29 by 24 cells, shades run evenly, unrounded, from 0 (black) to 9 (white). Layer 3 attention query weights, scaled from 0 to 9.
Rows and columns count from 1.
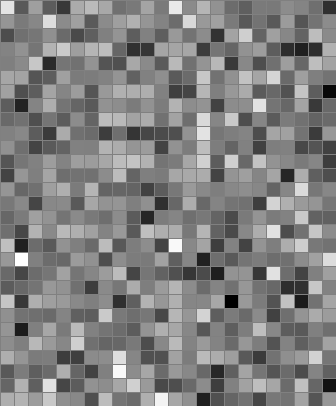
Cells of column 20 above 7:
4
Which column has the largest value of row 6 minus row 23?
20
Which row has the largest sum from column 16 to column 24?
6
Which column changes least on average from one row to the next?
14
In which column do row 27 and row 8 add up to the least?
16
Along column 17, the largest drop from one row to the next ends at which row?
22
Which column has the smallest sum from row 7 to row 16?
24
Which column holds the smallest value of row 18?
2
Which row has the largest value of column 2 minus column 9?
19
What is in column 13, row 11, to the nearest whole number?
5
